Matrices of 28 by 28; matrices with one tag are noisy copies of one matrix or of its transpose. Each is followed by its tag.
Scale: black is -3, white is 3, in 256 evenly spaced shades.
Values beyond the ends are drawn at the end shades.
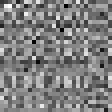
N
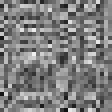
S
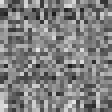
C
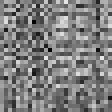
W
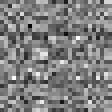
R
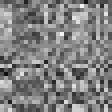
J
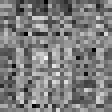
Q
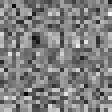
R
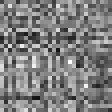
W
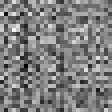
N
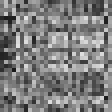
Q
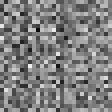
N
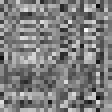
S
